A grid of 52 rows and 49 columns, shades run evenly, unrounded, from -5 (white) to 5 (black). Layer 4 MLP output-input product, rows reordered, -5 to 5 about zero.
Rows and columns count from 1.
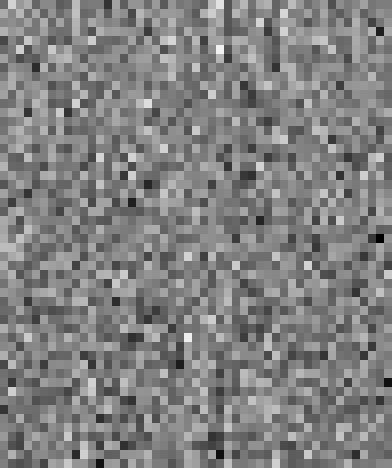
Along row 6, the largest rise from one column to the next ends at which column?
29
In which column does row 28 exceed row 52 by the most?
9
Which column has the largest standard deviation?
28
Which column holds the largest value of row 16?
42
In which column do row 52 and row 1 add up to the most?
13
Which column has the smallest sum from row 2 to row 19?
36
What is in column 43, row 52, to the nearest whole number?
0
